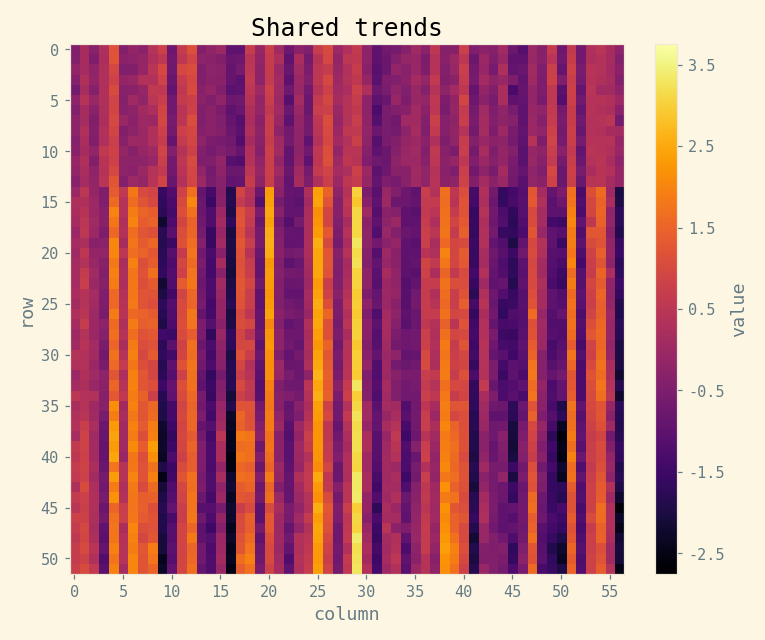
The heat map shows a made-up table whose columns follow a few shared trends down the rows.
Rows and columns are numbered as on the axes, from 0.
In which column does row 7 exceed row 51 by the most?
9
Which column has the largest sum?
29
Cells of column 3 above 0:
14
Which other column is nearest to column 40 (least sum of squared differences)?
11
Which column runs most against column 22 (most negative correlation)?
15
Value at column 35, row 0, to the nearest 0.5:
0
